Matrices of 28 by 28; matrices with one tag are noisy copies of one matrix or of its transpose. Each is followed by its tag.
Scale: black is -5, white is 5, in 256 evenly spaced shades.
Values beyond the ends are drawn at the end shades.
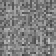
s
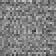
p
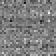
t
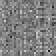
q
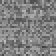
t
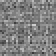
q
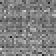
t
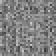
p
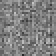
s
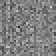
p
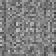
p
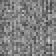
s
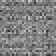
p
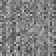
p
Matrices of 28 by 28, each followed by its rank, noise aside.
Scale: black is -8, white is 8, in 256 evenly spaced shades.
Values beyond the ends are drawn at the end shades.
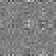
two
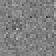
four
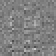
three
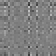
one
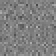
four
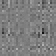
three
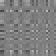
one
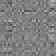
three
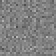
four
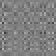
two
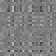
one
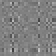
one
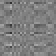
one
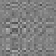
one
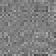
three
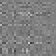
three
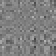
three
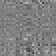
three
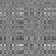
one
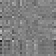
two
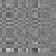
one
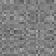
three
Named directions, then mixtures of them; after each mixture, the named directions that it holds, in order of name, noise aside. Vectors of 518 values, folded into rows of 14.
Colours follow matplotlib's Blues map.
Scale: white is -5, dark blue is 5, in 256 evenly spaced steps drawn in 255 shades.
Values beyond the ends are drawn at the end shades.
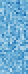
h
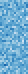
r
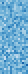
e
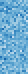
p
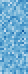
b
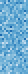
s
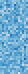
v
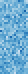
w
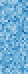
b, v, w.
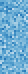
p.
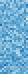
r, s, w.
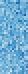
h, s.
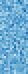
e, s, w.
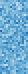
h, r, w.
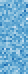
r, w.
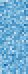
b, r.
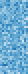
r, s, v.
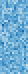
b, v.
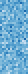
s.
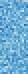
r.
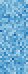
w.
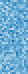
p, s.
